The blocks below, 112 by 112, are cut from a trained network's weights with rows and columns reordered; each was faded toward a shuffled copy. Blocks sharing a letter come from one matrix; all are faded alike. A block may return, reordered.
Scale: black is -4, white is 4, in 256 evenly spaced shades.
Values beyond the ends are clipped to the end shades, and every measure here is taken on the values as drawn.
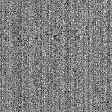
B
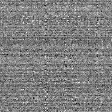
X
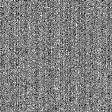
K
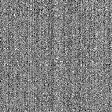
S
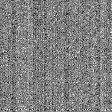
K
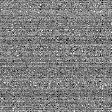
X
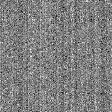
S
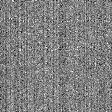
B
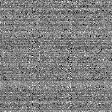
X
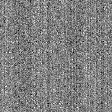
K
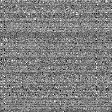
X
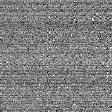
X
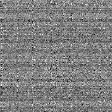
X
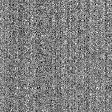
S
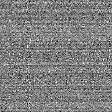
X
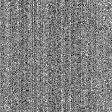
B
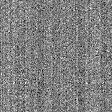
S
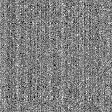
B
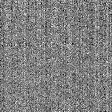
S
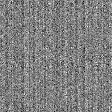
B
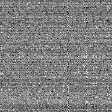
X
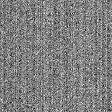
B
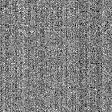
K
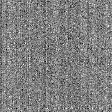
S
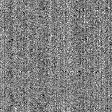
S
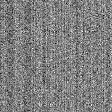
B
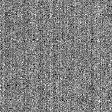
S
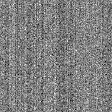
B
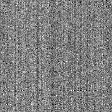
K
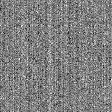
B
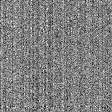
B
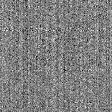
K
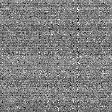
X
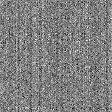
S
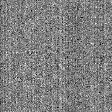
S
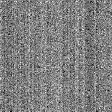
B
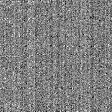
K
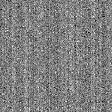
K
